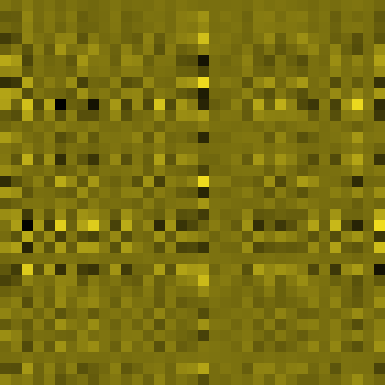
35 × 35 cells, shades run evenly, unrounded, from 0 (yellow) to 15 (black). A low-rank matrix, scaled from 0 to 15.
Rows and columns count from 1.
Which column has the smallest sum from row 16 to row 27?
6
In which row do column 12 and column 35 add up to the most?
25
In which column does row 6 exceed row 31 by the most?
19
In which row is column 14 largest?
10
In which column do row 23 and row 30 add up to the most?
3
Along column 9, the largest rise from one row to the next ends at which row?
22
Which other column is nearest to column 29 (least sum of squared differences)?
4
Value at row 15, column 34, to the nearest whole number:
7
